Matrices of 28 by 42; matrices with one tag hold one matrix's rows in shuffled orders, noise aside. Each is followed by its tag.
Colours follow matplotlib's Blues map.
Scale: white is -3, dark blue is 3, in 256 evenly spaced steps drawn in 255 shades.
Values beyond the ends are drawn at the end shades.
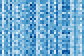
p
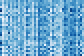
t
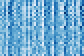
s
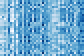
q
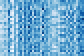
q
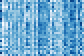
t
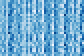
s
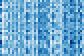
t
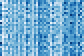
t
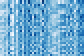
q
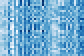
q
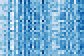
q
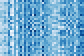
q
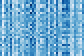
p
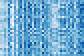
q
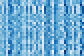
s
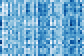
t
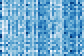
t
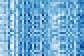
q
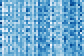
t
